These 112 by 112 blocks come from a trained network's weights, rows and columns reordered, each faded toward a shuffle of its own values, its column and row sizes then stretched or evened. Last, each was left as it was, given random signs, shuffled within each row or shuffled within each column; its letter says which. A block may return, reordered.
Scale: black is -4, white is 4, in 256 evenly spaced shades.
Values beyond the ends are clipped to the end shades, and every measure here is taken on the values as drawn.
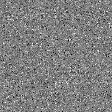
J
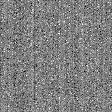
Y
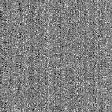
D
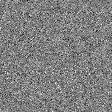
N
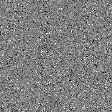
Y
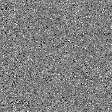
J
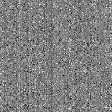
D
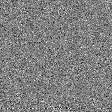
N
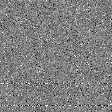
J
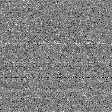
D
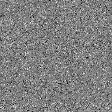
J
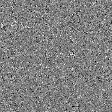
J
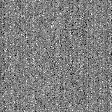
Y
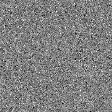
J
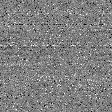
N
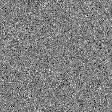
Y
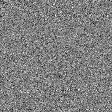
N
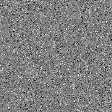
Y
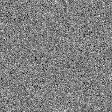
Y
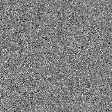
J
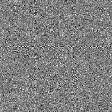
D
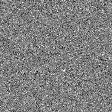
N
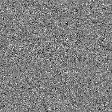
J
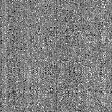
D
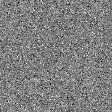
J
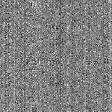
D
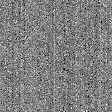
Y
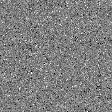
Y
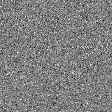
N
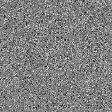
J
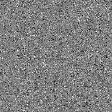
J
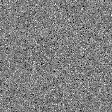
Y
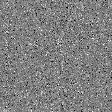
Y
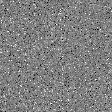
Y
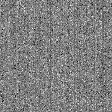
Y
